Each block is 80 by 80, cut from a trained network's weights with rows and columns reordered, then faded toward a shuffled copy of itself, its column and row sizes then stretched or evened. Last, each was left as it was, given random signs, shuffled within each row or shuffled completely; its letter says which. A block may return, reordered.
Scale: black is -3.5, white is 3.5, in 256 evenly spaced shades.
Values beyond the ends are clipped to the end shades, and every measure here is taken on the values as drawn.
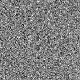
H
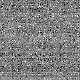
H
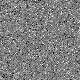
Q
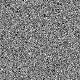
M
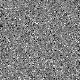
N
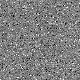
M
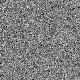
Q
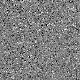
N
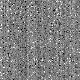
H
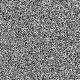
Q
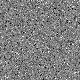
Q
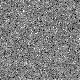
Q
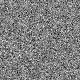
Q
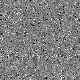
N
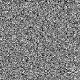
H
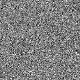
N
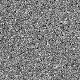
M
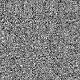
H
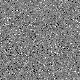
M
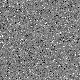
Q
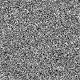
M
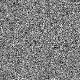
N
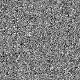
N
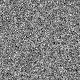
Q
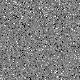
N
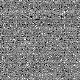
H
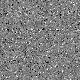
M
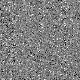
N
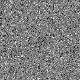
N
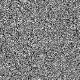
N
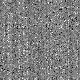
H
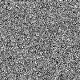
M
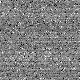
M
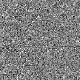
H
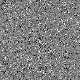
N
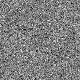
M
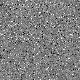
M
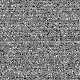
M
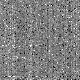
H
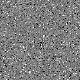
N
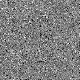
N
